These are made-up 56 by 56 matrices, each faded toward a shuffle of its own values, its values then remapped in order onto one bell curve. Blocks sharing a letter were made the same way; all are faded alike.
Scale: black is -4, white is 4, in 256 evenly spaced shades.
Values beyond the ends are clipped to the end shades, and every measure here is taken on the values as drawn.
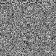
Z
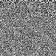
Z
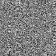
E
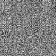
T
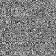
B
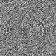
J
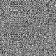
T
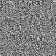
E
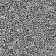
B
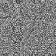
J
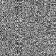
J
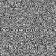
T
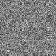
B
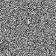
E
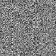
E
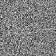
E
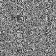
E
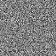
Z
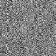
J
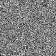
Z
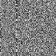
J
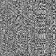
J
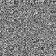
T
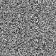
E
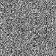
J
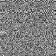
T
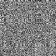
T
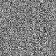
J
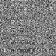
T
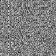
J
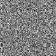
J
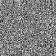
J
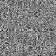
E
